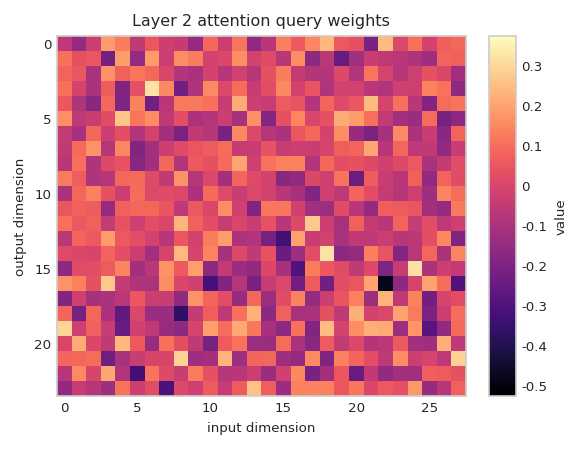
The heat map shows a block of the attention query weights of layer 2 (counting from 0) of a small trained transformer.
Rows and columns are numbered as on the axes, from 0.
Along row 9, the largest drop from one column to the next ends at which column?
20
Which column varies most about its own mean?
8
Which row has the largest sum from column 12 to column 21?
23
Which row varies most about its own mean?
16
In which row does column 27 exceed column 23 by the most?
14
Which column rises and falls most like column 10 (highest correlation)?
22
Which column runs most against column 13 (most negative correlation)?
7
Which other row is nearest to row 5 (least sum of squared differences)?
2
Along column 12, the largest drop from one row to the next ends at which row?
5
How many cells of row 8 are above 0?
18
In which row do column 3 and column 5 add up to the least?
1
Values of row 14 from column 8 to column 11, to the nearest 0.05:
0.25 0 0.15 -0.1
